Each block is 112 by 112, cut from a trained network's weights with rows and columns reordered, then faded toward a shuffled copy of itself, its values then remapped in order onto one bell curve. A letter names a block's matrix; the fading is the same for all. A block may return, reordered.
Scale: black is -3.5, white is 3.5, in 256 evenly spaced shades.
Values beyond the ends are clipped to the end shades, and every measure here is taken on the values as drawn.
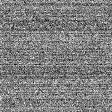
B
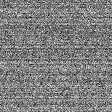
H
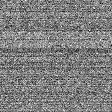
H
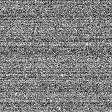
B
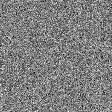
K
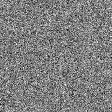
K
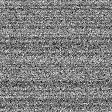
H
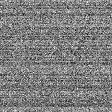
B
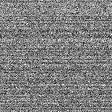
B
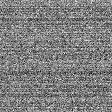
B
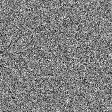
K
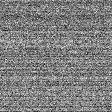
H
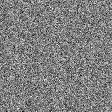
K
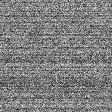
B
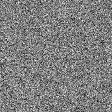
K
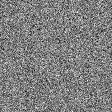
K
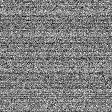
H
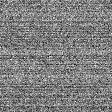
B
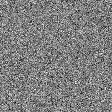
K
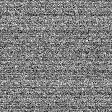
H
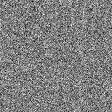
K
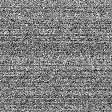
B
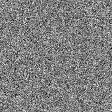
K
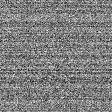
B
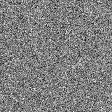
K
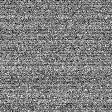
B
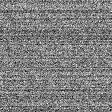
H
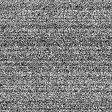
B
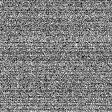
B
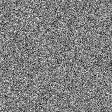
K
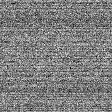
B
